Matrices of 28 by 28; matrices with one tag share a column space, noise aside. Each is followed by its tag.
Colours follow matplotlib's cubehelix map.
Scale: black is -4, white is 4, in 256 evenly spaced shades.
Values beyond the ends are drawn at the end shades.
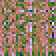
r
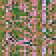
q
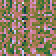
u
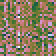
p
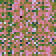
q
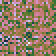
q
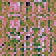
p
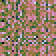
q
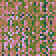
p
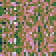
r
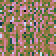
r
